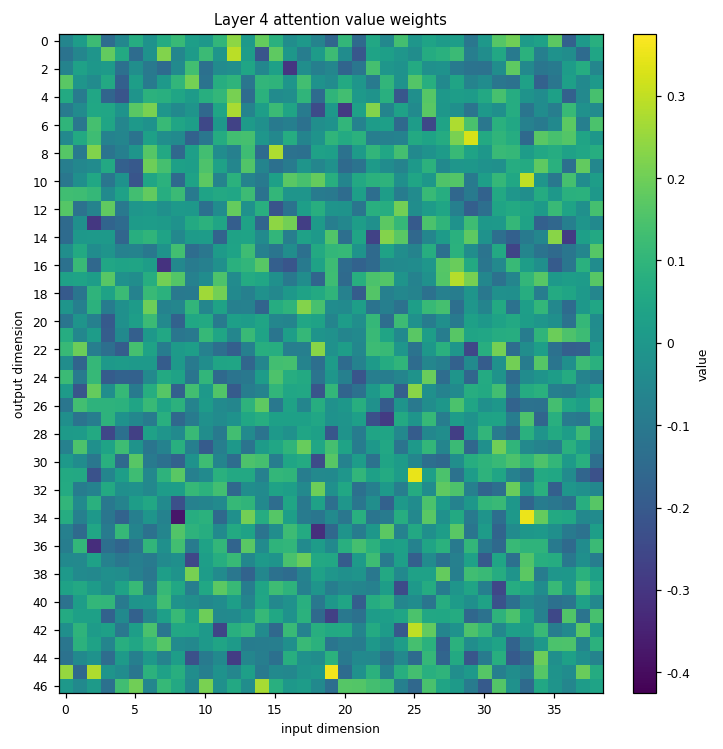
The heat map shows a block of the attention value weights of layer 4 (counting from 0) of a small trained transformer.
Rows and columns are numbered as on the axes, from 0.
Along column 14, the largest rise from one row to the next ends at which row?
46
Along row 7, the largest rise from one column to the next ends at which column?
34
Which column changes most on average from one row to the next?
12
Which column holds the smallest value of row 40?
31
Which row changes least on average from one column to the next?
38
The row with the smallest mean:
44
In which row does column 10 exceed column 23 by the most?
18
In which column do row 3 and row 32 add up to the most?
9
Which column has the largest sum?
26
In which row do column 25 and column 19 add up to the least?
28
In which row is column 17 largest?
19
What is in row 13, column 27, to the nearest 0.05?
0.1
